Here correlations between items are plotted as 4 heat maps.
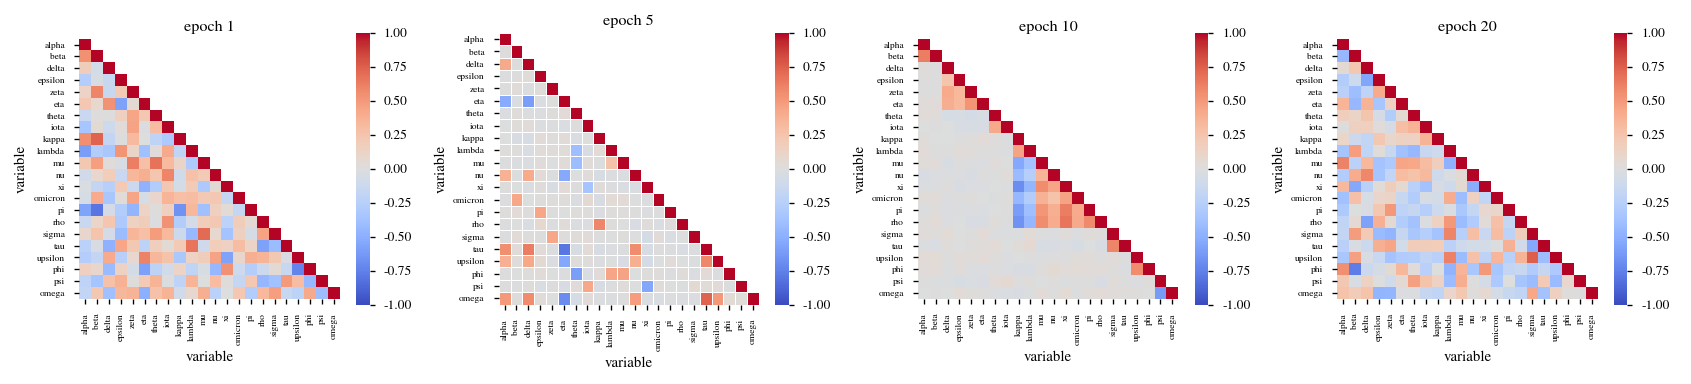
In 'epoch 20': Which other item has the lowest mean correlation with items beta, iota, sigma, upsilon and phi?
zeta
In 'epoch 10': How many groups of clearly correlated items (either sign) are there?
7
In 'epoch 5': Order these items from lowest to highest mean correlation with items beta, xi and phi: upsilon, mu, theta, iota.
theta, iota, upsilon, mu
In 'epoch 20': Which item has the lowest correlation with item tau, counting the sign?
sigma
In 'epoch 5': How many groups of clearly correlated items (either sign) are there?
7
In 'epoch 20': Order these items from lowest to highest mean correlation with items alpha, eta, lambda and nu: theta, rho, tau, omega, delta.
tau, rho, theta, omega, delta
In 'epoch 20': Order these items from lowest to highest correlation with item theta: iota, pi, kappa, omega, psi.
pi, omega, kappa, iota, psi
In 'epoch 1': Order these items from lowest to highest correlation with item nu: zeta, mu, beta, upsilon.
beta, mu, zeta, upsilon
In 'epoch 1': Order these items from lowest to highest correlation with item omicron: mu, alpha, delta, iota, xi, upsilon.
delta, xi, alpha, upsilon, mu, iota
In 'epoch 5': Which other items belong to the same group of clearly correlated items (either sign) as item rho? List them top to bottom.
kappa
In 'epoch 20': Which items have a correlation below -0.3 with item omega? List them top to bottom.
epsilon, zeta, tau
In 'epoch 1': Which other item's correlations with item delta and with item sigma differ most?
omega
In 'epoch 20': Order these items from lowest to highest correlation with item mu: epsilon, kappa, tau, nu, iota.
epsilon, tau, nu, kappa, iota
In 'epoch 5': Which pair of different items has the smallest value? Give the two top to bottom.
eta, tau
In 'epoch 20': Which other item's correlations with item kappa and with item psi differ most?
rho
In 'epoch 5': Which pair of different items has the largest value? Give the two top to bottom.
tau, omega
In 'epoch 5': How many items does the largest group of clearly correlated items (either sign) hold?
7
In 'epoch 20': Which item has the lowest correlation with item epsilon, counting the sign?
delta
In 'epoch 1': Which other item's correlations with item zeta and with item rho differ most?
tau
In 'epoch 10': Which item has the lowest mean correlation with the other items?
kappa
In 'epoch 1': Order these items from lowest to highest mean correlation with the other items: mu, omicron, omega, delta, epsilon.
delta, epsilon, omega, omicron, mu
